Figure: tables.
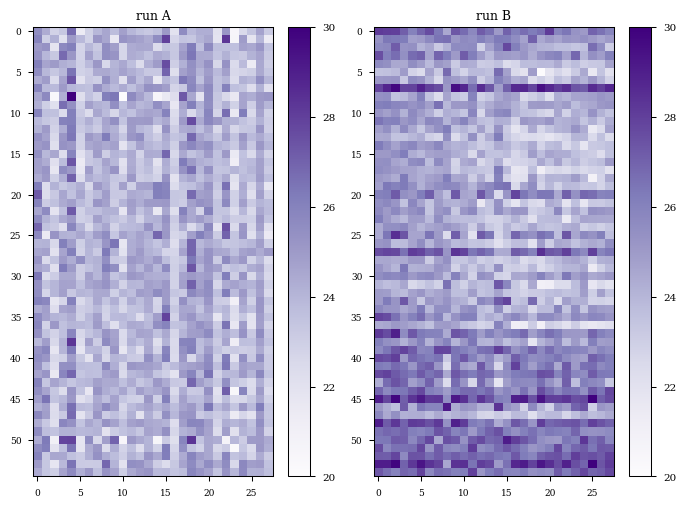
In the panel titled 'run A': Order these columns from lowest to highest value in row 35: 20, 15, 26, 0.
20, 26, 0, 15
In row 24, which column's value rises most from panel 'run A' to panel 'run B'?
3
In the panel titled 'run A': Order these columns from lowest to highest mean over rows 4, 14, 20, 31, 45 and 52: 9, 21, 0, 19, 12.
21, 12, 9, 19, 0
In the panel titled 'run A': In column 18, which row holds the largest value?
50
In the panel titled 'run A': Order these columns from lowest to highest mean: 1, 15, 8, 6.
6, 1, 8, 15
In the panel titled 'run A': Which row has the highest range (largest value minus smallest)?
8
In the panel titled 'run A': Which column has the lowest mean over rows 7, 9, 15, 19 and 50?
16
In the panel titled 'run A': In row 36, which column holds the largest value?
22
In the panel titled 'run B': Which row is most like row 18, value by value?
12
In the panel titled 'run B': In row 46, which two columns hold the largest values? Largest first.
8, 14
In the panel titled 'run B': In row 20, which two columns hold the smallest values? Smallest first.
14, 8
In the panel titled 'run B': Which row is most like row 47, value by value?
23
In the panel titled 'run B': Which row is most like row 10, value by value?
6
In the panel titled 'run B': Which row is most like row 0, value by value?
42
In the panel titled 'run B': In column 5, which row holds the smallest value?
5
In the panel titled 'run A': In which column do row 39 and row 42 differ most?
15
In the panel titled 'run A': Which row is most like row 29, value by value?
26
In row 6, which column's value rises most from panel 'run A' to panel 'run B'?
14
